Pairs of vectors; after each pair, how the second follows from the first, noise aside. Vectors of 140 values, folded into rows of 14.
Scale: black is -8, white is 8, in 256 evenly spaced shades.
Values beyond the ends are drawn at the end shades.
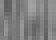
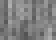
reversed, negated.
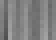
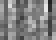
reversed, scaled up.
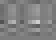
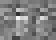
reversed, scaled up.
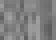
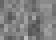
negated.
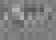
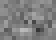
reversed, negated.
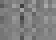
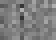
copied.
